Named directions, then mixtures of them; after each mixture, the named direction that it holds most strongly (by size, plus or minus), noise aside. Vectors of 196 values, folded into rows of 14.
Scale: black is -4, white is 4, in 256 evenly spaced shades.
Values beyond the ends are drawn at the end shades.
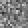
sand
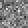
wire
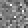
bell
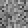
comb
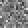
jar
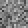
comb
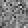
bell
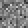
wire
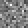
bell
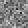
jar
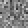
jar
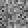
comb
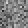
comb
